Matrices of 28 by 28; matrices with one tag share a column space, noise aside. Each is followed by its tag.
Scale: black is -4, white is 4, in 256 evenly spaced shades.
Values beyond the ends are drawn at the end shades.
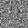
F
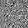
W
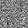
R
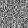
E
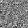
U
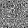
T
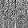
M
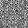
M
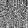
M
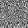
T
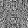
E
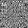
T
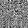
M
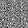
R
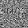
F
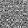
W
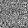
U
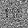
F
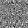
U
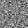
U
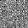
M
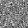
U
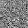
R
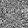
F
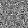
U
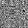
M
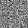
M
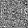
F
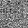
F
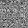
F
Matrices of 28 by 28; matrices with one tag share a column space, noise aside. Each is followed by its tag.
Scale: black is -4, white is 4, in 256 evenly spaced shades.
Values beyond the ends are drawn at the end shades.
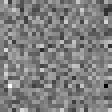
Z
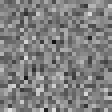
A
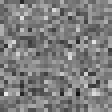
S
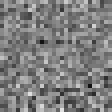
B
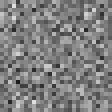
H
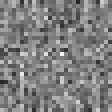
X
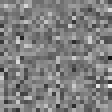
A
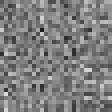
H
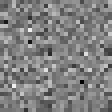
H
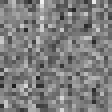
B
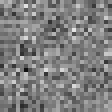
H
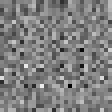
Z
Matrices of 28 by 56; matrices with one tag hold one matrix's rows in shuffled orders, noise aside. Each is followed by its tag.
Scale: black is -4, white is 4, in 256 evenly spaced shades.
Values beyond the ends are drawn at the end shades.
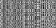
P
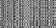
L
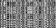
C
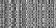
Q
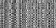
Q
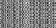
L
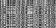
C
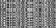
C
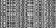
C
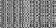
L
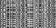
C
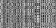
P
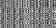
L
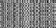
L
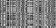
C
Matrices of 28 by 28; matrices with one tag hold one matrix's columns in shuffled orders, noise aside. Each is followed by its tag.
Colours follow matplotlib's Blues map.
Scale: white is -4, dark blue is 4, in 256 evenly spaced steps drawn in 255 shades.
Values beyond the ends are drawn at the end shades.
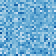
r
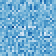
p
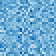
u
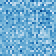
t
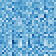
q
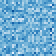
u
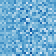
u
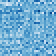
t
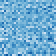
r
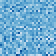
r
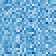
u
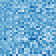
r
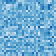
p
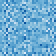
u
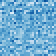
t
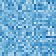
p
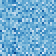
u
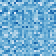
t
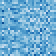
u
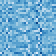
u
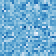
p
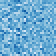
u
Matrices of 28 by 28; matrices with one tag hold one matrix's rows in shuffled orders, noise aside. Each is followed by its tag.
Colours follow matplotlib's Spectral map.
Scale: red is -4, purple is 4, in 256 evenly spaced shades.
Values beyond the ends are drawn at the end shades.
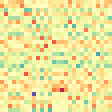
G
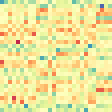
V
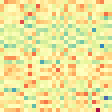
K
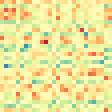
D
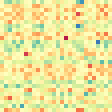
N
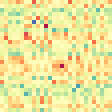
G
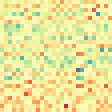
N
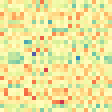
G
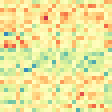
D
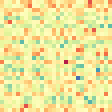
N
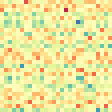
N
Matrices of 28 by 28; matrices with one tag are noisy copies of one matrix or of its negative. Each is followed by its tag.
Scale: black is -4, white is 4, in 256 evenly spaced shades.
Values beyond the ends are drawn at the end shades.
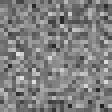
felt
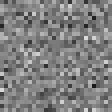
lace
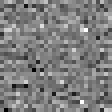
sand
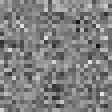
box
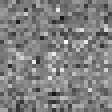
felt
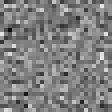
sand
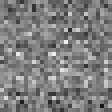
felt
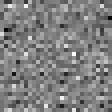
sand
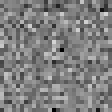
box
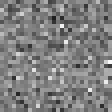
felt
